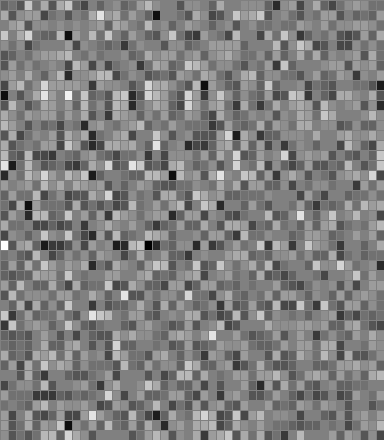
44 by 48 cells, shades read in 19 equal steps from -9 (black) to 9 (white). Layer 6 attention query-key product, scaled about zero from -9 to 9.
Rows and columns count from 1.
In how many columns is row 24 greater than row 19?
20
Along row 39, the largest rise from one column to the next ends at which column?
34
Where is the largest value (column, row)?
1, 25
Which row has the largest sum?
18
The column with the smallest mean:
43
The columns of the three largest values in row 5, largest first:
38, 35, 39
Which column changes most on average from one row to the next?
9
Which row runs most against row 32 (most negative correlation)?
14
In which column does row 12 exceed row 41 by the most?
47
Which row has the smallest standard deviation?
3
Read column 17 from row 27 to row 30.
0 0 3 -3
